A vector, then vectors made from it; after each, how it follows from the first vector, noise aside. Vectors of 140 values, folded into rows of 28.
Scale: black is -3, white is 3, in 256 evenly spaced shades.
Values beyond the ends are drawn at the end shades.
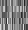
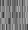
wrapped around, negated, shrunk.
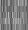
wrapped around, shrunk.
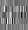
partly zeroed.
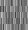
wrapped around, negated, shrunk.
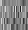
reversed, negated, partly zeroed.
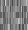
wrapped around, shrunk.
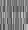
negated, shrunk.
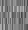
shrunk.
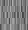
wrapped around, negated, shrunk.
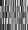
reversed.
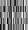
negated.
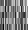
reversed.
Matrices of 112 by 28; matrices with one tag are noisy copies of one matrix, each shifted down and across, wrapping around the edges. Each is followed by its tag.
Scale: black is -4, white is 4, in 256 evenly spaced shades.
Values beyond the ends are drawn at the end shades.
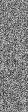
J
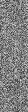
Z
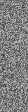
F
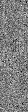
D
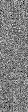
D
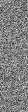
F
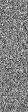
F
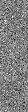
Z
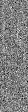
J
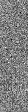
D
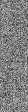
D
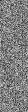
D
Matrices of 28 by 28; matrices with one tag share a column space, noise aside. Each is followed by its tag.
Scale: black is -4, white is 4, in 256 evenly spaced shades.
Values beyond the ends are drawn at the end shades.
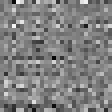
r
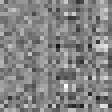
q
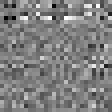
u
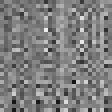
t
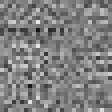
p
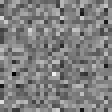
p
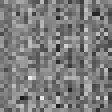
q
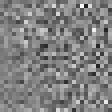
p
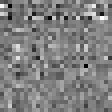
u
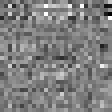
u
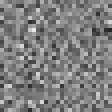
p
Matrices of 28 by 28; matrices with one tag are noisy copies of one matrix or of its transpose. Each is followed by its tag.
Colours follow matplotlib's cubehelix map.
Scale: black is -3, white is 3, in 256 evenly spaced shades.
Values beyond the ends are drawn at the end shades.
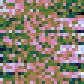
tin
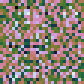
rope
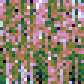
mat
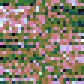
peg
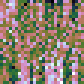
tin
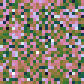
rope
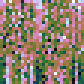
mat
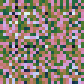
rope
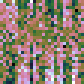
tin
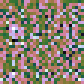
rope
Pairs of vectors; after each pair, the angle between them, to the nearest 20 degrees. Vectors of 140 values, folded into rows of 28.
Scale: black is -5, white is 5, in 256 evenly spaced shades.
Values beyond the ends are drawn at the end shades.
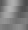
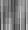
120 degrees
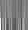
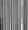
120 degrees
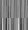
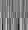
160 degrees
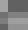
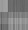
20 degrees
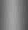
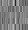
80 degrees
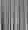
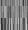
40 degrees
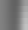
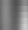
20 degrees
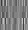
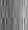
120 degrees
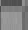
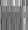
140 degrees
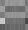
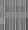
60 degrees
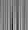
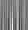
160 degrees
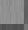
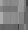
40 degrees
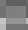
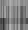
140 degrees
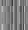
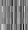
20 degrees
